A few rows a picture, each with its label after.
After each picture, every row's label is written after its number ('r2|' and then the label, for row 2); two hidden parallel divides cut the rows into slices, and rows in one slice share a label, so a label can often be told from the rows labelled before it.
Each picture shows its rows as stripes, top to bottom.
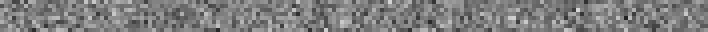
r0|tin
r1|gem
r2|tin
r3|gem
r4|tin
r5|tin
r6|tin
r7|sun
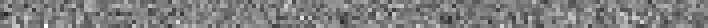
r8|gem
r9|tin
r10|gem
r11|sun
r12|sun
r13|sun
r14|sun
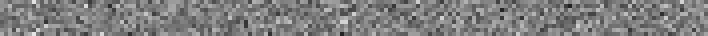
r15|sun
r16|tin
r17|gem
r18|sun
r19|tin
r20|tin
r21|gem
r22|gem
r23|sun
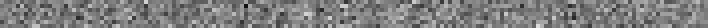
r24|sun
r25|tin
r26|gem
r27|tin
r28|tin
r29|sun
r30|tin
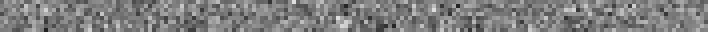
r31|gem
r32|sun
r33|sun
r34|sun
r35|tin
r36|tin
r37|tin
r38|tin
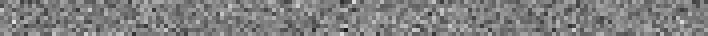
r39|sun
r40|gem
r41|tin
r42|gem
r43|sun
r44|sun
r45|tin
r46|sun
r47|tin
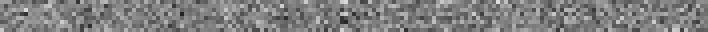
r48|tin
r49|gem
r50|sun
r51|tin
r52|sun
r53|sun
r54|gem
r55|tin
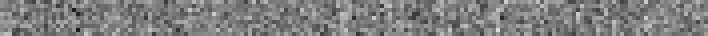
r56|tin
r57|gem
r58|gem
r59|tin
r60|tin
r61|gem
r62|gem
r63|tin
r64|tin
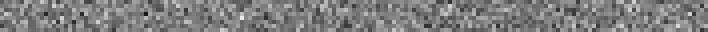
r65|sun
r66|gem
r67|tin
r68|tin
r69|gem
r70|sun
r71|sun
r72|gem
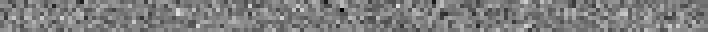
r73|tin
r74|tin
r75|sun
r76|sun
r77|sun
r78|gem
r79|gem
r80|gem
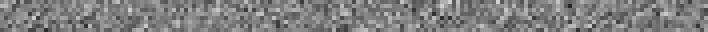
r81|tin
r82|tin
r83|tin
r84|tin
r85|sun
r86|gem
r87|sun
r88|gem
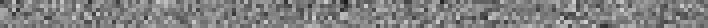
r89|sun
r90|sun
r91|sun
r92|tin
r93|tin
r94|sun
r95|gem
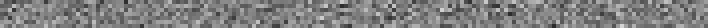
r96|tin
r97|sun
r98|tin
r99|sun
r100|gem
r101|gem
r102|sun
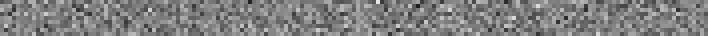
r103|sun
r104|tin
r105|tin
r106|sun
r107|tin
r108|gem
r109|tin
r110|sun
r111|gem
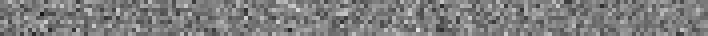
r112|tin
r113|sun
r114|tin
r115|tin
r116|sun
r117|sun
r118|gem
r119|sun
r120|gem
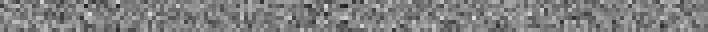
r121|tin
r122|sun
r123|gem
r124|tin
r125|tin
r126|sun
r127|sun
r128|sun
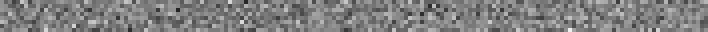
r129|tin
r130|gem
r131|gem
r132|gem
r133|sun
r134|tin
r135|gem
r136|sun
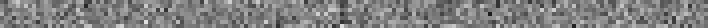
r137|sun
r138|sun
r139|gem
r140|sun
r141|gem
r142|sun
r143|tin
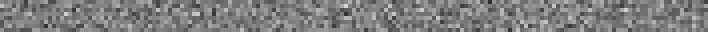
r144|gem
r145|tin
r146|sun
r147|sun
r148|gem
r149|gem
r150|tin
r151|gem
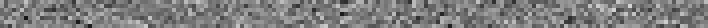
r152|sun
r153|gem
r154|tin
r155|sun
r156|tin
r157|tin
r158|sun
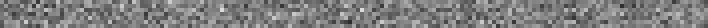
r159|gem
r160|tin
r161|sun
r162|tin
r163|tin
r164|sun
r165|gem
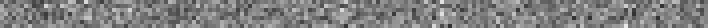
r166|tin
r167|sun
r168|tin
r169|tin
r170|tin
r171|gem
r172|sun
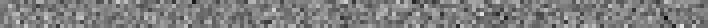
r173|tin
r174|gem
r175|gem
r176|sun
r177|sun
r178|gem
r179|sun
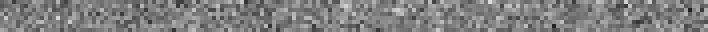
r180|tin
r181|tin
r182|gem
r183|gem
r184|gem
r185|gem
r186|gem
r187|gem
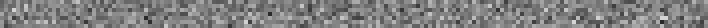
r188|gem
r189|gem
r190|sun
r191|gem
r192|tin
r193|sun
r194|gem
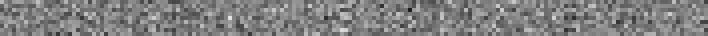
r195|gem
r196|tin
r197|sun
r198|tin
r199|tin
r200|gem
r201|gem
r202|tin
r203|gem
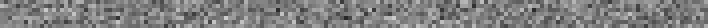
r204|sun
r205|gem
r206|sun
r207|gem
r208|sun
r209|tin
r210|gem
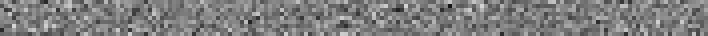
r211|tin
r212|sun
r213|sun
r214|gem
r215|tin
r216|sun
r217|sun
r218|gem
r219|tin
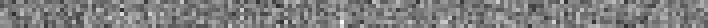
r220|tin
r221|gem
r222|gem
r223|tin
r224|tin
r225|tin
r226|tin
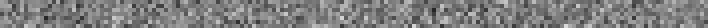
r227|gem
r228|tin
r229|tin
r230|gem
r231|tin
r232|tin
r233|sun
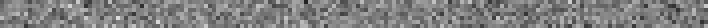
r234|sun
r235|sun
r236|gem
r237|sun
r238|tin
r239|gem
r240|tin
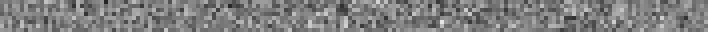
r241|sun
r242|sun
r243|sun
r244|sun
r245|tin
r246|tin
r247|tin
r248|gem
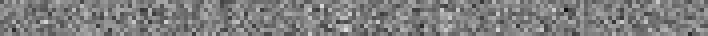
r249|gem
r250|gem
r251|tin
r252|tin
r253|tin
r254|sun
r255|tin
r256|tin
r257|gem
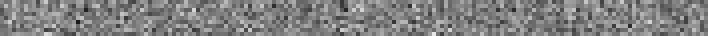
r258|sun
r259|sun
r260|sun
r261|gem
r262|sun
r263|tin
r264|sun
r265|tin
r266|sun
